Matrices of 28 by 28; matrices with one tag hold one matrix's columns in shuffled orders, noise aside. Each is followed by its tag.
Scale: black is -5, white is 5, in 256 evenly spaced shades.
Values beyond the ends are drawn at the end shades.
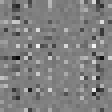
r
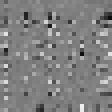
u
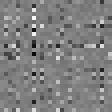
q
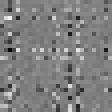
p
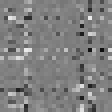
p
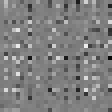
r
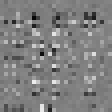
u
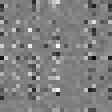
r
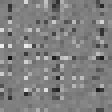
r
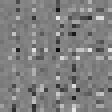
p
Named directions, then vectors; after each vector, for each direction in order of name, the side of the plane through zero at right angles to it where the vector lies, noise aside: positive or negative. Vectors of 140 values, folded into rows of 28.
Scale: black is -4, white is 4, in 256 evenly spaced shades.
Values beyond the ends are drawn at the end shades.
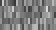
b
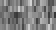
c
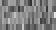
negative, negative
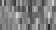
positive, negative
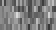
positive, negative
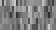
negative, positive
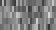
positive, negative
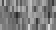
negative, positive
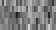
negative, positive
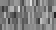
positive, positive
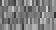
positive, positive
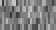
negative, positive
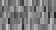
positive, positive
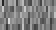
negative, negative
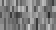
negative, positive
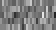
positive, positive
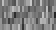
positive, positive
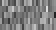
positive, positive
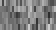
negative, positive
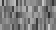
negative, positive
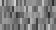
negative, positive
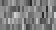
negative, negative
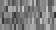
positive, positive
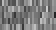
positive, positive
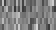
positive, negative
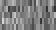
negative, negative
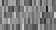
negative, negative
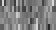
positive, negative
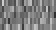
positive, positive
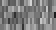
positive, positive
